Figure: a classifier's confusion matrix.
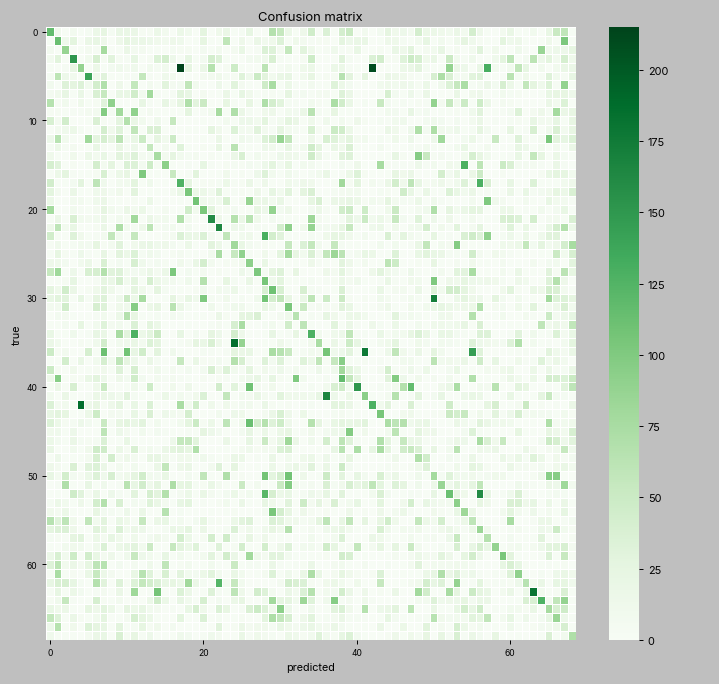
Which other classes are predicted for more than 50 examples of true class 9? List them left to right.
7, 11, 22, 24, 34, 66
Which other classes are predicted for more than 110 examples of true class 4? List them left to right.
17, 42, 57
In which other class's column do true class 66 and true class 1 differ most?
67
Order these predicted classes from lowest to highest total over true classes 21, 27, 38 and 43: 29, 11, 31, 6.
31, 29, 6, 11
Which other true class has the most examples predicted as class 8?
23
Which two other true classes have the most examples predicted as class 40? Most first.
47, 58
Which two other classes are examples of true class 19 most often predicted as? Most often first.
57, 26
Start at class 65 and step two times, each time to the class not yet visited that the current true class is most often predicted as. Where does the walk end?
50
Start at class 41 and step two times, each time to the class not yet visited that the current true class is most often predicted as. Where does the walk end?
55
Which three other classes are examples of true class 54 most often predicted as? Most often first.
29, 15, 30
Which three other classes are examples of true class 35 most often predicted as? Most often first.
24, 25, 61
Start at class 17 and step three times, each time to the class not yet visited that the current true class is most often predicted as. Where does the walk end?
11
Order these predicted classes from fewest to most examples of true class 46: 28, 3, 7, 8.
8, 3, 7, 28
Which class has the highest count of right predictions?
63
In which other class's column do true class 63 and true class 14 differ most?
52
